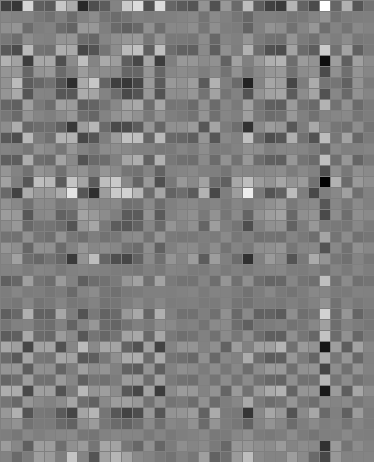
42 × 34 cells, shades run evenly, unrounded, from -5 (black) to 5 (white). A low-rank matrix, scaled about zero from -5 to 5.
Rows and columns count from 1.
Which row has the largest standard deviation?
1
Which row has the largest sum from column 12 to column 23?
18
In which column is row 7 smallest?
30
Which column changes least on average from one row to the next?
34
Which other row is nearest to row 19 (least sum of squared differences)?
23
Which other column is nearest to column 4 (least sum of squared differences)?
10
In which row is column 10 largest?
17
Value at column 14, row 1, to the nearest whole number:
-2
